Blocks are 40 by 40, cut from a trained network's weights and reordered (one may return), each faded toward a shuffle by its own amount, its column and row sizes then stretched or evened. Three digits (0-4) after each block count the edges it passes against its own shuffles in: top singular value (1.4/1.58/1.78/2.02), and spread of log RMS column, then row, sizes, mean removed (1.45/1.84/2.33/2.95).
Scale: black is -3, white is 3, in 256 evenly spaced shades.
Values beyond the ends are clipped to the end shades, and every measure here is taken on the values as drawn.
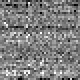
2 1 2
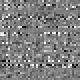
0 0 4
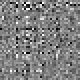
3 2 3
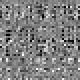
3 2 4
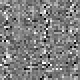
0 3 1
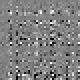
2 4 4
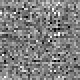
0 1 0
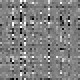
3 4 1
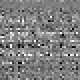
1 2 4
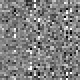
2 3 0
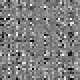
1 3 3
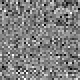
2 0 2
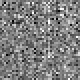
0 0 1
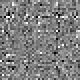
2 2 2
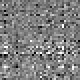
3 1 3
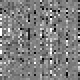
1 4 2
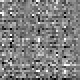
2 3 1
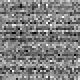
3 0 2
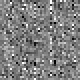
0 3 0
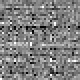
2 3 2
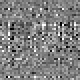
2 0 4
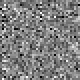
1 1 2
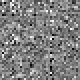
0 2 1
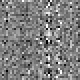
2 3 0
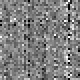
1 3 0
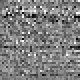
1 1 3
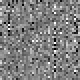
0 3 0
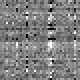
4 3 0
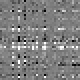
3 3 3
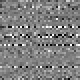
4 0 4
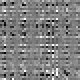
4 4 2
